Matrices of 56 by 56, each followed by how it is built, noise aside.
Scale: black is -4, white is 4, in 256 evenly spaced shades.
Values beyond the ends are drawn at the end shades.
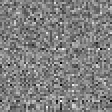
low rank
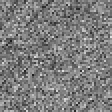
Hankel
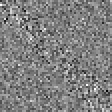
banded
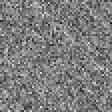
Toeplitz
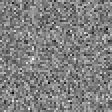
repeating columns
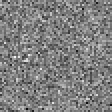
noise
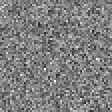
repeating columns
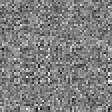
low rank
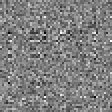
low rank
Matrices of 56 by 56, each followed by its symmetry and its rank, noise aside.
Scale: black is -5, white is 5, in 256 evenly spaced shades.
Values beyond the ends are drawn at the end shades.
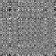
symmetric, rank four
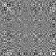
symmetric, rank three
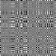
antisymmetric, rank two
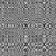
no symmetry, rank two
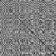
symmetric, rank four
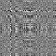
antisymmetric, rank two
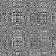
antisymmetric, rank four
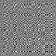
symmetric, rank two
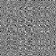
no symmetry, rank three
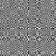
symmetric, rank two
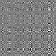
antisymmetric, rank two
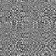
antisymmetric, rank four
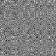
no symmetry, rank four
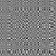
antisymmetric, rank two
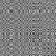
symmetric, rank two
